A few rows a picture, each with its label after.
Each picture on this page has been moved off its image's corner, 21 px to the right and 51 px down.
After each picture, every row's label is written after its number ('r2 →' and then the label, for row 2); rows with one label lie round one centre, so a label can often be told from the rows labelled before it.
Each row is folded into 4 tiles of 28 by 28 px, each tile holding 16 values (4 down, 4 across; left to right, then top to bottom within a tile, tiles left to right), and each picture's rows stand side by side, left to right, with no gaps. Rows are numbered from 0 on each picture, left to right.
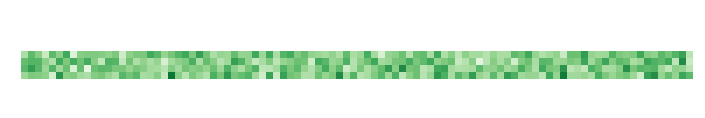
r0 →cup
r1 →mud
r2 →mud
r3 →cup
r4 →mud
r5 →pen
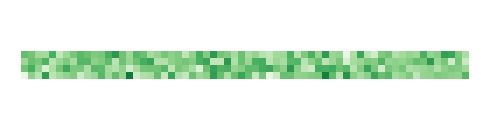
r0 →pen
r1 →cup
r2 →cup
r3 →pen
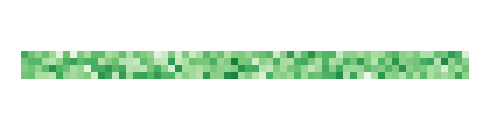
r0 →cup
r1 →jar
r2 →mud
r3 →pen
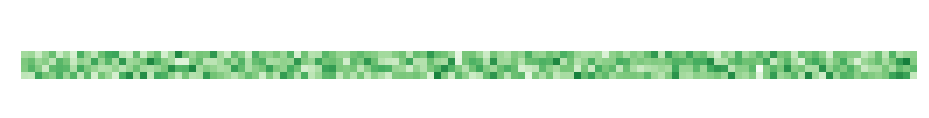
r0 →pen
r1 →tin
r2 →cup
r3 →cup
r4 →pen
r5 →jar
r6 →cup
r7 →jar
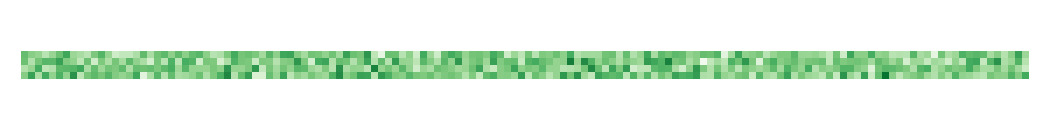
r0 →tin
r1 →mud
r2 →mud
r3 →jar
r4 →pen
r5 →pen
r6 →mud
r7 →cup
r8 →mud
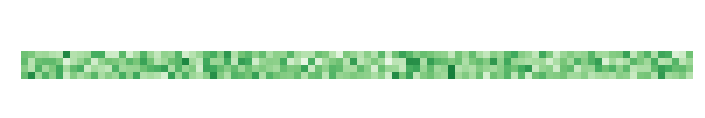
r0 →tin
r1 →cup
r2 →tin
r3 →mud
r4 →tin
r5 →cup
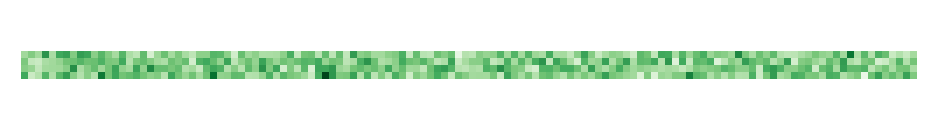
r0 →mud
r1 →cup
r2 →cup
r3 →cup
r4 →cup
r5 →pen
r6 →cup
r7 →tin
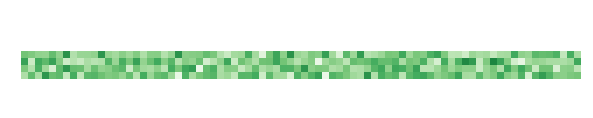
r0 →tin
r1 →tin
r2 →tin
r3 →tin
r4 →tin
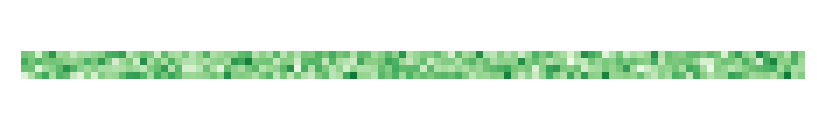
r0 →pen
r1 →jar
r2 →pen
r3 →tin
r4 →cup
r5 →jar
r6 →mud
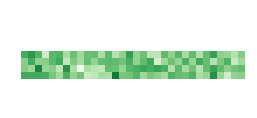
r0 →jar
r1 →cup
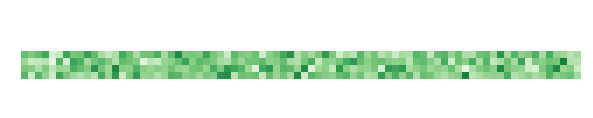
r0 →mud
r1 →mud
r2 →tin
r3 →pen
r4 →cup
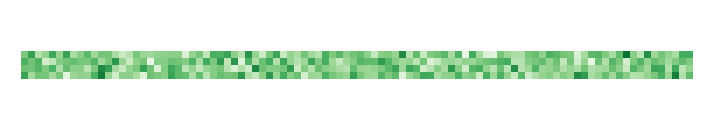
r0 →cup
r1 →pen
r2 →pen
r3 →tin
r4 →pen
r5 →mud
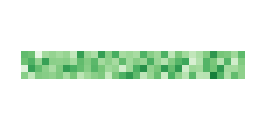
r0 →pen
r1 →cup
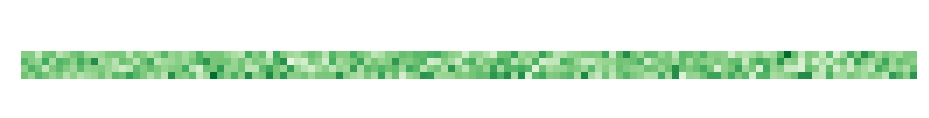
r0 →pen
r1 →cup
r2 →jar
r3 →tin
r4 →tin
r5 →mud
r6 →pen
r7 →mud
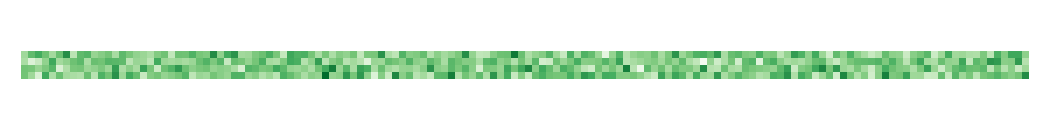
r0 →mud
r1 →pen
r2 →cup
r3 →mud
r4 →tin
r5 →jar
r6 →mud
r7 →cup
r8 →pen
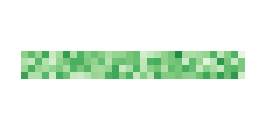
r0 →mud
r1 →tin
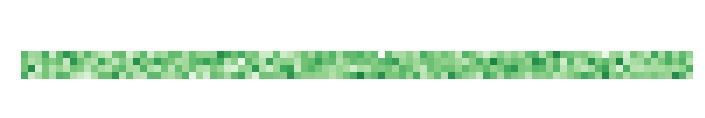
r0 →mud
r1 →pen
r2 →pen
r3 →jar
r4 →pen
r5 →jar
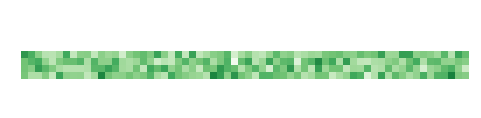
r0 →cup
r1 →cup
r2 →pen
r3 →mud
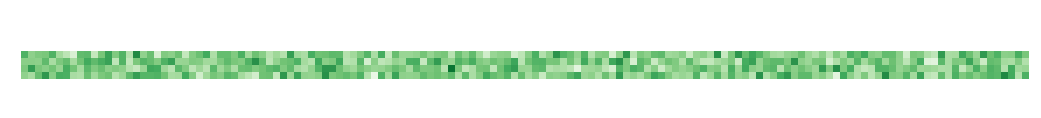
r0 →pen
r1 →jar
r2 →cup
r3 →mud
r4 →pen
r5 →tin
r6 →mud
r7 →cup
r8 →mud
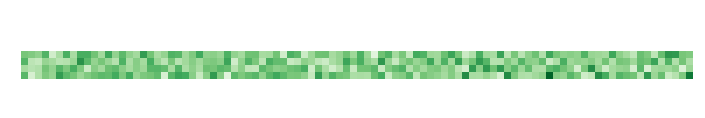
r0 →mud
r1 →cup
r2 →tin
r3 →pen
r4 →cup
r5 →pen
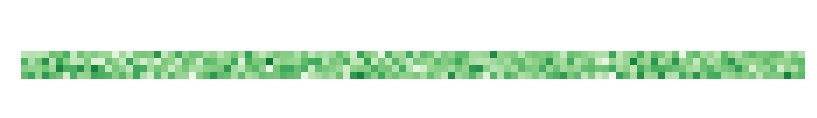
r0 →tin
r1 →mud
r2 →pen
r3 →jar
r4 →mud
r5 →cup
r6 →jar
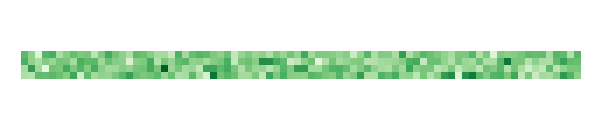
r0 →pen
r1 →cup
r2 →tin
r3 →mud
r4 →jar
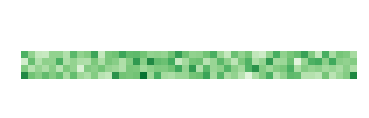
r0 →jar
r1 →tin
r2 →pen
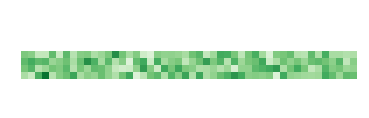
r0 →pen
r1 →pen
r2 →cup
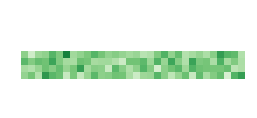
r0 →tin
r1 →pen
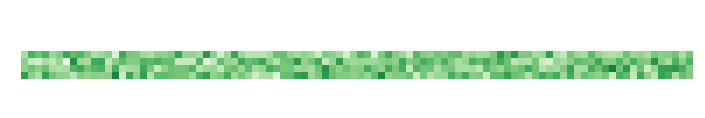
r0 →mud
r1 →tin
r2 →cup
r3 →pen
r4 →tin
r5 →cup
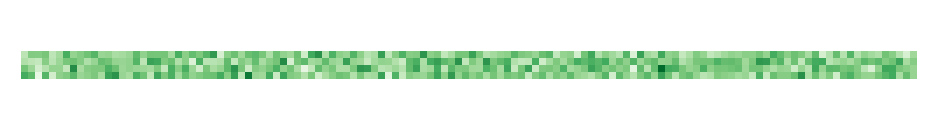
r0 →mud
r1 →tin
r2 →jar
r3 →mud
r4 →tin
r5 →cup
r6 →pen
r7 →cup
